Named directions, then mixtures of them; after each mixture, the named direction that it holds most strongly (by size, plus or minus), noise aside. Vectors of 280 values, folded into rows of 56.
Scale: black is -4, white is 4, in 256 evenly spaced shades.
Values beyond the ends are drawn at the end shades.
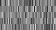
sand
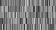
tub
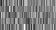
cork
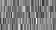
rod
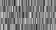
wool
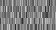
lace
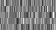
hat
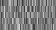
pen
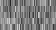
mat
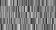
pen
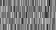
lace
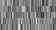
rod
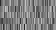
tub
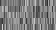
tub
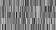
tub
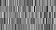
sand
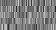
wool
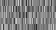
wool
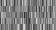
cork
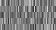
sand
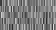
cork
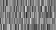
lace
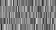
sand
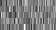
cork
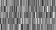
hat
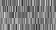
wool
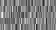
wool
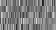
hat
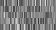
cork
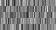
hat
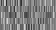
cork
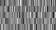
hat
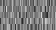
lace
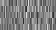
pen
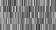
mat
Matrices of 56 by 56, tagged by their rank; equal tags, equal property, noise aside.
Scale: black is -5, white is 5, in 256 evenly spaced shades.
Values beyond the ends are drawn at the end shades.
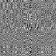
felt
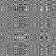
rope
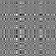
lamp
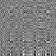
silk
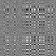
lamp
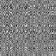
felt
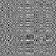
silk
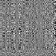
felt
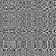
silk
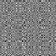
felt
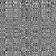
felt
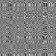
silk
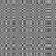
lamp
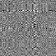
felt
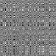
rope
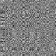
felt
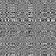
silk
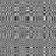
rope
